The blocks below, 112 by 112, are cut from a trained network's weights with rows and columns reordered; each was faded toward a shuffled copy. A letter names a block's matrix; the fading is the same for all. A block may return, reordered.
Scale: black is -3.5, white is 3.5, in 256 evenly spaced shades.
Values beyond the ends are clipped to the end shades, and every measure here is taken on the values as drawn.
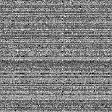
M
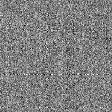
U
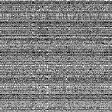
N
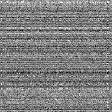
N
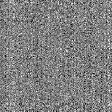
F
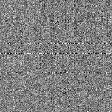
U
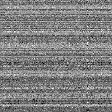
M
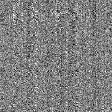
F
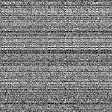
N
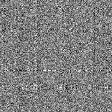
U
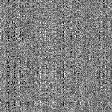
F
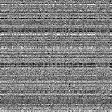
N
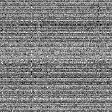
M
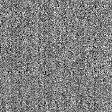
U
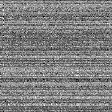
M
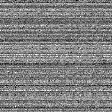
N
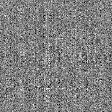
F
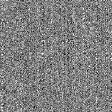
F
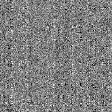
F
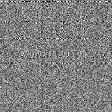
U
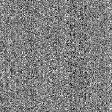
F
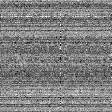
M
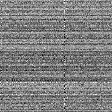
M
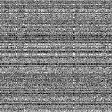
N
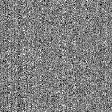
F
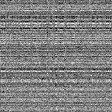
N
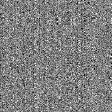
F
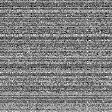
M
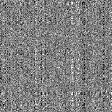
F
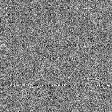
U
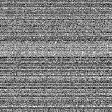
N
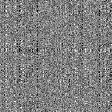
F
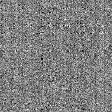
U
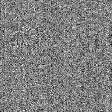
U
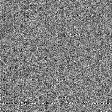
U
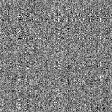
F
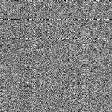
U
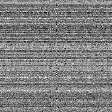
M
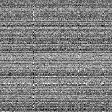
M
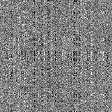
F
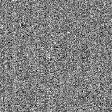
U
